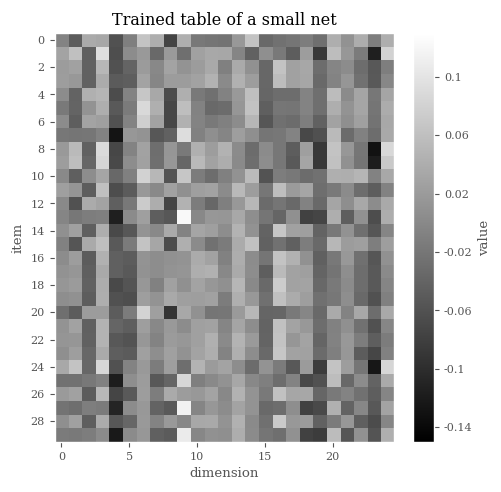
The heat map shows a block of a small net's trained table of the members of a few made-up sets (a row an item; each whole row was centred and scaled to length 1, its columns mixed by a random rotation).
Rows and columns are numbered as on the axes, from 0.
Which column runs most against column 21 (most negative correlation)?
9
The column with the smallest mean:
4
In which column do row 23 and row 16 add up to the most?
16
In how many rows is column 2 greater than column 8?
13
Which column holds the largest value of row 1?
3
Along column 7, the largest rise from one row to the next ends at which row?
10
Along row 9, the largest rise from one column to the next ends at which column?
24
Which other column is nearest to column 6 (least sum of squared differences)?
14
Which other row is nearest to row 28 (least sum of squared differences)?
23
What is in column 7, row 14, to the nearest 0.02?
0
